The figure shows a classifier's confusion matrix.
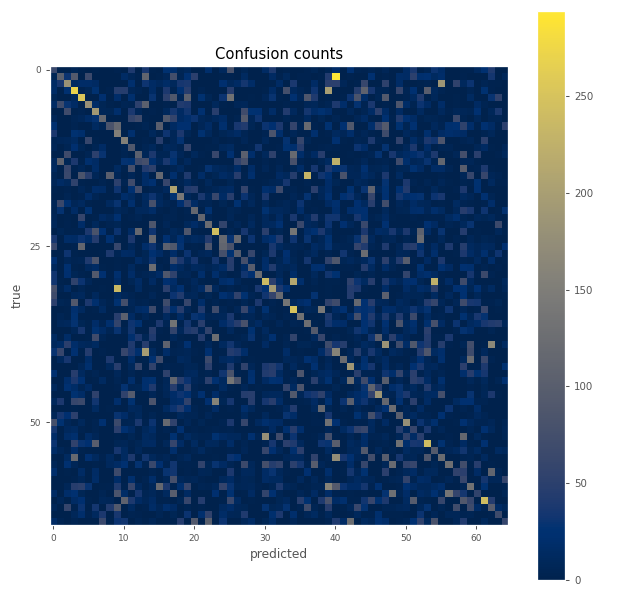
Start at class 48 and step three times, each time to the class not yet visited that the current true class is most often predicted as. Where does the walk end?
34
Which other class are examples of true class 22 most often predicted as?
14
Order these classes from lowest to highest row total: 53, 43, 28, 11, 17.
11, 28, 43, 17, 53
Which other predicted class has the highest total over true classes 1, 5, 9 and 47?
40
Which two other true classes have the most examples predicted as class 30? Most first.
52, 56
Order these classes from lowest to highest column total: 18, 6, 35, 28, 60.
60, 28, 35, 18, 6
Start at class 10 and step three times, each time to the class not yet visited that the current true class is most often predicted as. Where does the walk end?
13
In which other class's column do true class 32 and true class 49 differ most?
47
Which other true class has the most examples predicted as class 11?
46
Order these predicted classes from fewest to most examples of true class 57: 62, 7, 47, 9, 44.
7, 44, 47, 9, 62
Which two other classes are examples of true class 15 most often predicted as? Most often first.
36, 8
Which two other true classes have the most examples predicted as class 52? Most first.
24, 23
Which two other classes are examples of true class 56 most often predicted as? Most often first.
48, 37
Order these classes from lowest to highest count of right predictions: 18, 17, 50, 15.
15, 18, 50, 17
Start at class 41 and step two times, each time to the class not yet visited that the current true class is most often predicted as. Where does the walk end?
39
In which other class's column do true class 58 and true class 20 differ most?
17
